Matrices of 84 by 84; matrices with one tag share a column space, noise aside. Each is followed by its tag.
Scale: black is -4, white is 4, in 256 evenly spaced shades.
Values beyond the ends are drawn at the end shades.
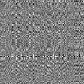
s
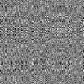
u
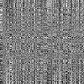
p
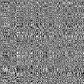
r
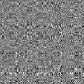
r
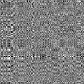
s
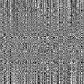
p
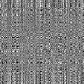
p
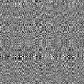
s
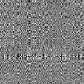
s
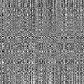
p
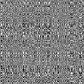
r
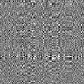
s
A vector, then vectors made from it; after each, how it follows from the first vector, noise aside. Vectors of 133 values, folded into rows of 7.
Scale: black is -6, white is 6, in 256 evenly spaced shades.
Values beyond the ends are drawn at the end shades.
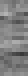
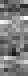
wrapped around, negated, scaled up.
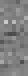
reversed, negated, partly zeroed.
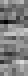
reversed, scaled up.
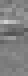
reversed, negated, partly zeroed.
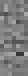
sign-scrambled.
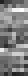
wrapped around, negated, scaled up.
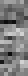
reversed, scaled up.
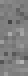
reversed, partly zeroed.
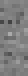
reversed, partly zeroed.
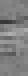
reversed, partly zeroed.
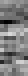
reversed, scaled up.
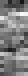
wrapped around, negated, scaled up.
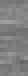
reversed, negated, shrunk.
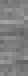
reversed, negated, shrunk.
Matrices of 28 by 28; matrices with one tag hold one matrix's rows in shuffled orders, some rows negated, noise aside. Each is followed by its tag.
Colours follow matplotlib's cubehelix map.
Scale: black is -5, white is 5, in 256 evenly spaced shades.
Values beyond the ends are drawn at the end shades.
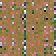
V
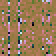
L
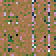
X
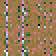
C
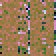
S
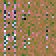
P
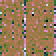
V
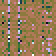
L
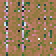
C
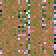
S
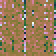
V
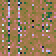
L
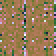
V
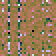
L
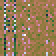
P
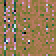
P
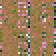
S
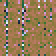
C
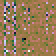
P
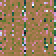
V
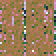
V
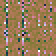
C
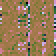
S
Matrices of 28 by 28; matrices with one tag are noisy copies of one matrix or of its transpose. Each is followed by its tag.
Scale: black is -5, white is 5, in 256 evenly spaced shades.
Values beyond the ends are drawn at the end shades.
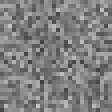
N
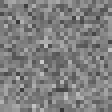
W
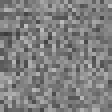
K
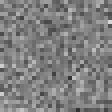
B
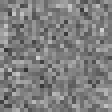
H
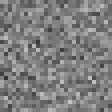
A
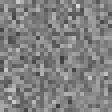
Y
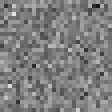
H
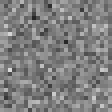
H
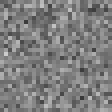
H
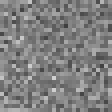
B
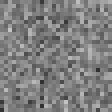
N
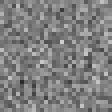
W
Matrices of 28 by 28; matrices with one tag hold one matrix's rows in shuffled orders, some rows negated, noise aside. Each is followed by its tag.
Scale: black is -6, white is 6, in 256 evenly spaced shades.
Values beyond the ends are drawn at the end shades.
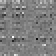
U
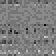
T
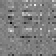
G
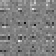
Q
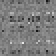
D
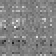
U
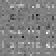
D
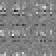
U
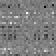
T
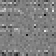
T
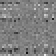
T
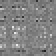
U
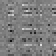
G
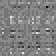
D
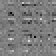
G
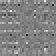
T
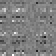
U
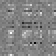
G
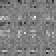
Q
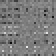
T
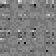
Q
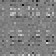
D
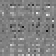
D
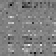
G
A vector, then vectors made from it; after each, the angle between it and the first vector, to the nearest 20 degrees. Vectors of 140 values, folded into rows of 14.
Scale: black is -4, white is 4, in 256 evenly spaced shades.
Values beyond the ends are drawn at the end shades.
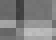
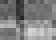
20 degrees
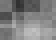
40 degrees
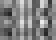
100 degrees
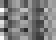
100 degrees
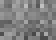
120 degrees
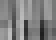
120 degrees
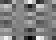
100 degrees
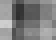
60 degrees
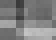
20 degrees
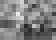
140 degrees
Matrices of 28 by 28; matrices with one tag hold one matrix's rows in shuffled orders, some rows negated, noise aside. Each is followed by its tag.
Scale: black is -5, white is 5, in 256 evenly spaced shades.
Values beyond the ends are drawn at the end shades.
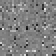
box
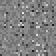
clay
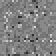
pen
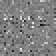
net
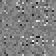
clay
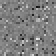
clay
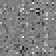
clay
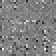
box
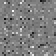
net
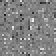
net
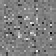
pen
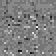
pen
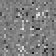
clay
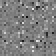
clay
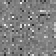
net
